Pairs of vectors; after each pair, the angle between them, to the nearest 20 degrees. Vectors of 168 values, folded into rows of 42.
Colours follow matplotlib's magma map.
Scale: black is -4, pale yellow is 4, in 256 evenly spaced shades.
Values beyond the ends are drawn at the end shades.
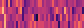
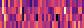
40 degrees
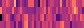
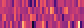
80 degrees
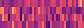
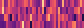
80 degrees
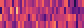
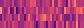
140 degrees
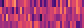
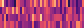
160 degrees
